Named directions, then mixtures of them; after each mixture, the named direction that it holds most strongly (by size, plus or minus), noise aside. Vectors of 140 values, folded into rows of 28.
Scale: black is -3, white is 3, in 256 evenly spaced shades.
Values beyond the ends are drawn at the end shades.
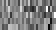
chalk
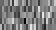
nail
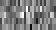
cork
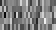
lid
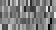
chalk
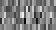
cork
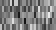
nail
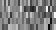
chalk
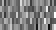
chalk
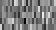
nail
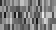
lid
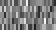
nail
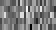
cork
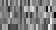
chalk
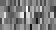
cork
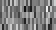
nail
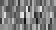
cork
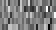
chalk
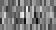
cork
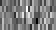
cork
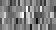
cork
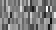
chalk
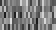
lid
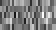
lid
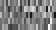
chalk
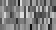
cork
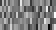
chalk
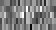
cork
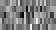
cork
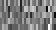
chalk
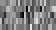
cork
